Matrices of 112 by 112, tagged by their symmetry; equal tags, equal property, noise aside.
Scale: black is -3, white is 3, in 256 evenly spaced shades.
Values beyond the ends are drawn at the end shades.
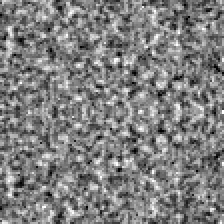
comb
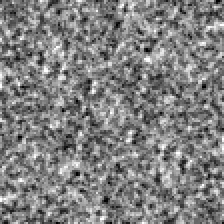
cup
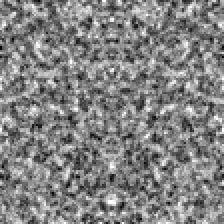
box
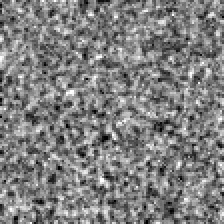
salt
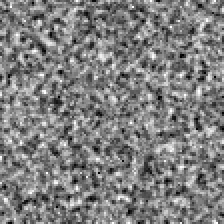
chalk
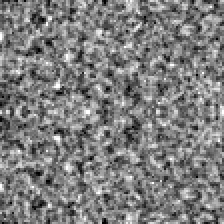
comb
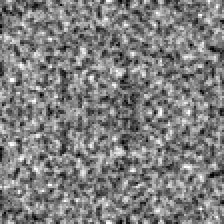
comb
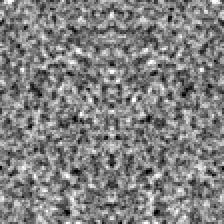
box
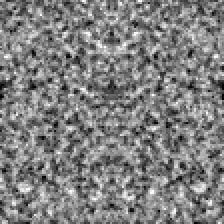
box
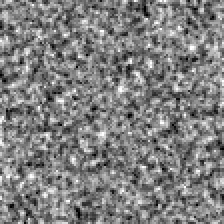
cup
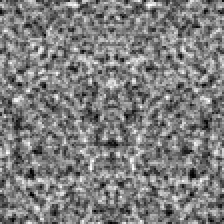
box
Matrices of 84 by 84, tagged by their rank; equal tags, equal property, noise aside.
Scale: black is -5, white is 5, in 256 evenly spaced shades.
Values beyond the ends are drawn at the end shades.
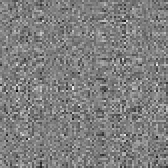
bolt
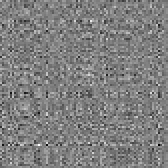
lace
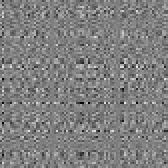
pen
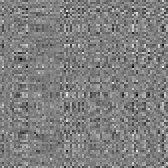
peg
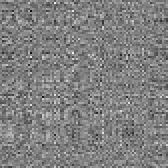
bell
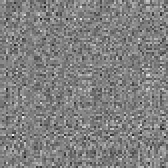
bolt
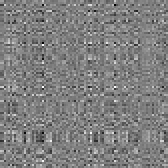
pen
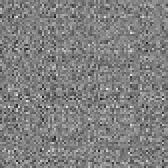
bolt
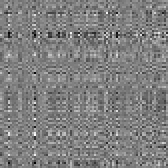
peg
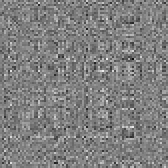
pen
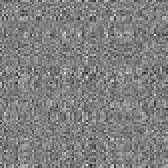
bell
